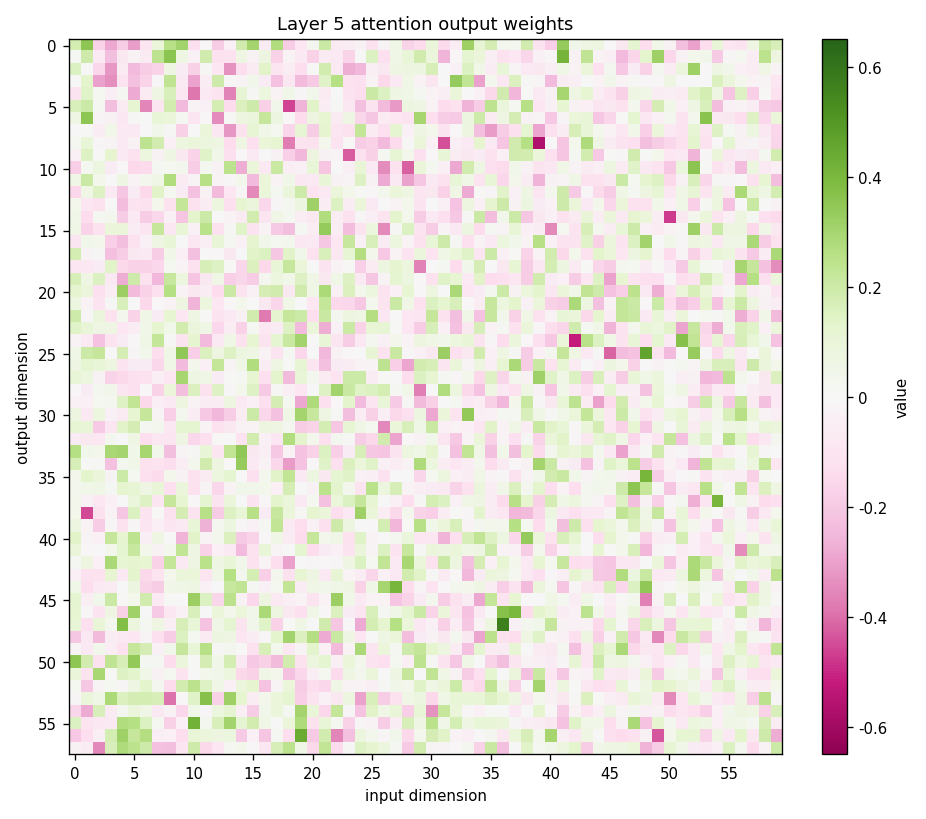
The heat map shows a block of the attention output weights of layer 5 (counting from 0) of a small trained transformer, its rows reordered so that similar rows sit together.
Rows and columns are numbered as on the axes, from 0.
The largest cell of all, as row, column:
47, 36
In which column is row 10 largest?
52
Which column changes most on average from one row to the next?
21
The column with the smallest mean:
50
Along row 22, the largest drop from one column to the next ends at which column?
16
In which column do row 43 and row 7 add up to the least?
39
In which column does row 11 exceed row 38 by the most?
1
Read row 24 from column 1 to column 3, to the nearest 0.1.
-0.1 -0.2 -0.1
